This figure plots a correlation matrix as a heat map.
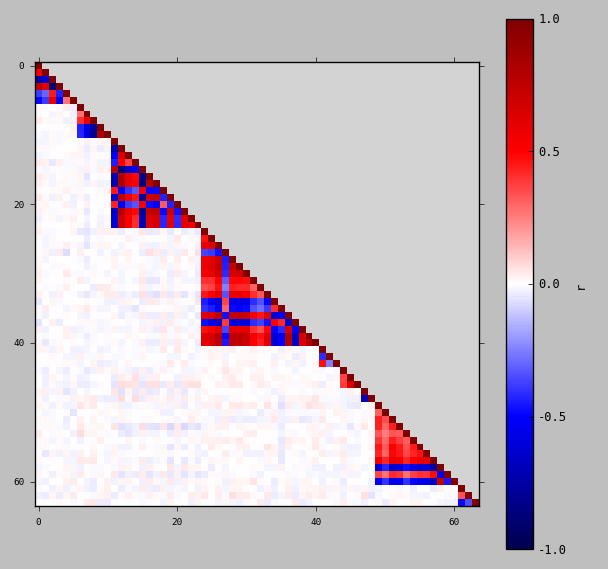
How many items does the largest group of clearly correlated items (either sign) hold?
17
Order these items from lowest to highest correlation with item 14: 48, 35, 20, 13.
20, 35, 48, 13
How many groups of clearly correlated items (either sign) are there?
9
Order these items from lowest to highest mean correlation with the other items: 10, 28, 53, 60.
60, 10, 53, 28
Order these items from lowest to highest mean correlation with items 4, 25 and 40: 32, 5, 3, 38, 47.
3, 47, 5, 32, 38
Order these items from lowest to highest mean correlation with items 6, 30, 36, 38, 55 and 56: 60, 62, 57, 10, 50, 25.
60, 10, 62, 50, 57, 25
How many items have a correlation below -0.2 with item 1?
3
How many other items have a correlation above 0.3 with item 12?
8
